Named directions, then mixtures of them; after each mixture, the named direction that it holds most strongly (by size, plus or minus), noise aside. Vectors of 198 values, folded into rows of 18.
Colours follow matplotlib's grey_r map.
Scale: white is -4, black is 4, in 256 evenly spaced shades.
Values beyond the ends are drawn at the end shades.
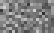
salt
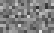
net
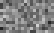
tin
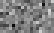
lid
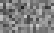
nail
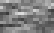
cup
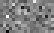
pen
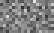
pen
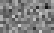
net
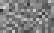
salt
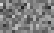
nail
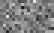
pen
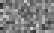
tin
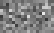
salt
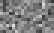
lid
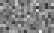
net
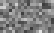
salt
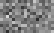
pen
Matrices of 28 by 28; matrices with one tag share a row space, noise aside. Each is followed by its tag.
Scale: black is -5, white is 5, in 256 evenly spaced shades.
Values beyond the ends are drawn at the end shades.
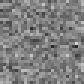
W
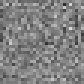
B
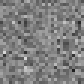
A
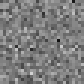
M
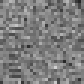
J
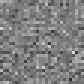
W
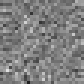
W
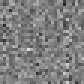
M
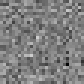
M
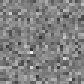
M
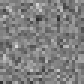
M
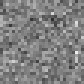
B
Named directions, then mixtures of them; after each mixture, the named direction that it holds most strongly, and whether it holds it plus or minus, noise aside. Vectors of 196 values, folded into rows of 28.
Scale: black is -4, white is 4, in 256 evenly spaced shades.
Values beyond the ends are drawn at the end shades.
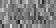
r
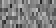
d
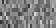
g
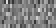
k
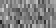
r, plus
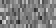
d, minus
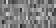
k, plus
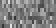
r, plus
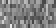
k, minus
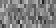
r, plus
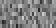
d, plus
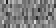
k, minus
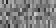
g, plus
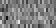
r, minus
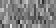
r, plus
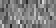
r, minus
